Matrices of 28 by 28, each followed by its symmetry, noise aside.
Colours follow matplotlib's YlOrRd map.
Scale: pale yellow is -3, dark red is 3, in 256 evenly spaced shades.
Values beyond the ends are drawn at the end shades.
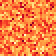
no symmetry.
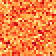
same after a half turn.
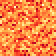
same after a half turn.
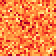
symmetric.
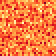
no symmetry.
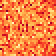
mirrored top to bottom.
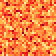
same after a half turn.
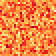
same after a half turn.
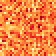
mirrored top to bottom.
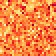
symmetric.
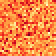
no symmetry.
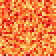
mirrored left to right.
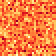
same after a half turn.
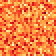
antisymmetric.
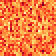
mirrored top to bottom.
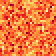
mirrored top to bottom.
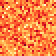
symmetric.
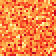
symmetric.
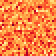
no symmetry.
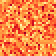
symmetric.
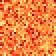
symmetric.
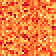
mirrored top to bottom.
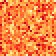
mirrored top to bottom.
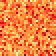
antisymmetric.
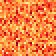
mirrored top to bottom.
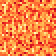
mirrored top to bottom.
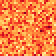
no symmetry.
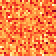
antisymmetric.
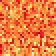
no symmetry.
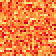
no symmetry.
